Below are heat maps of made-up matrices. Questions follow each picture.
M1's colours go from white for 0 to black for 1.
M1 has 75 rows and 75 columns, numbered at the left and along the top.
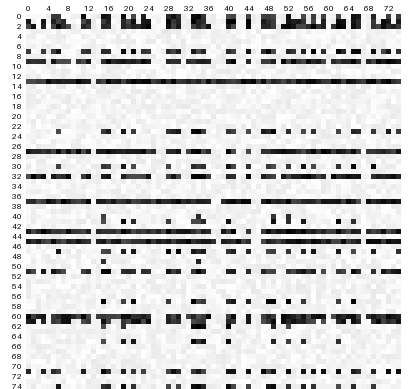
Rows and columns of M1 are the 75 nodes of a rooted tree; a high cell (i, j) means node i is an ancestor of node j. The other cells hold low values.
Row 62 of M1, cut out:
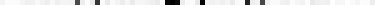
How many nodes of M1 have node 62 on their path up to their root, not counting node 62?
8
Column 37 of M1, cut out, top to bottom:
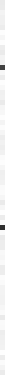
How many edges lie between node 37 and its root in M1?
2
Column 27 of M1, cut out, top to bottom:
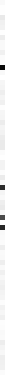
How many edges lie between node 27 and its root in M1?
4
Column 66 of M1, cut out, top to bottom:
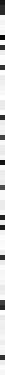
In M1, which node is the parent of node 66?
23
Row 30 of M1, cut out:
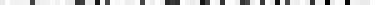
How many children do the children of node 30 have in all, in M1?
3
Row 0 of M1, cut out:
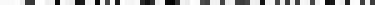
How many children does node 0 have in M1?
4
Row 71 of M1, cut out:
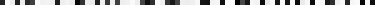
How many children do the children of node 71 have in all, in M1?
4
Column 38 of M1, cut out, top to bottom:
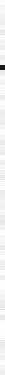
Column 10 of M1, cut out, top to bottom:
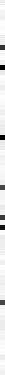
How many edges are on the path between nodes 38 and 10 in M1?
8
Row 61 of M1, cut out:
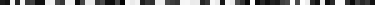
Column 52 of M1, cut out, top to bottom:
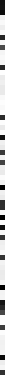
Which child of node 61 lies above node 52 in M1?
51
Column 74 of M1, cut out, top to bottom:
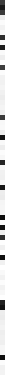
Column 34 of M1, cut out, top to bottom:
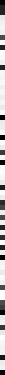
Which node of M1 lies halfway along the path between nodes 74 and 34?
65
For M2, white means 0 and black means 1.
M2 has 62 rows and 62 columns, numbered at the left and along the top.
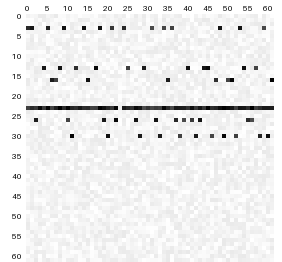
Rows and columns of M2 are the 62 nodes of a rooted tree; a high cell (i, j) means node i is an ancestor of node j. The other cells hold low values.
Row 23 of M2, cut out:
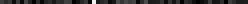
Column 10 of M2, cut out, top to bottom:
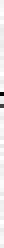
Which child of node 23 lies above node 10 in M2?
26
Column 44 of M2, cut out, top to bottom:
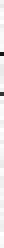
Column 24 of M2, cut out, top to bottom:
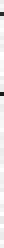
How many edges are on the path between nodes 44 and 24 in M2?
4
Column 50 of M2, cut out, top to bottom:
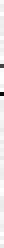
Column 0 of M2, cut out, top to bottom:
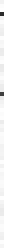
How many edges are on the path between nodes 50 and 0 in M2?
4
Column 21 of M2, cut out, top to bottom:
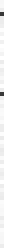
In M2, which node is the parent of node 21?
3
